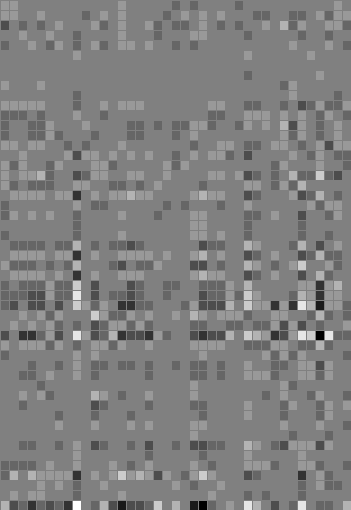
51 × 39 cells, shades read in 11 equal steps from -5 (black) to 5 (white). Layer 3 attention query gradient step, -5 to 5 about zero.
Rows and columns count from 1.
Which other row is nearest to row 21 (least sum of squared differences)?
6
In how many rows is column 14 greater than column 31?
16
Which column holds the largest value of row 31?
34
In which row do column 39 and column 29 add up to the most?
51
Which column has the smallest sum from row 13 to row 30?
20
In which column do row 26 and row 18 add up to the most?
36
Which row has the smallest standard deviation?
7
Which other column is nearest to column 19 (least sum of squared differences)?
27
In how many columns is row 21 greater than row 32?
9
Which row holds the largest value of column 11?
32
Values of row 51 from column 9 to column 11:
5 0 -1
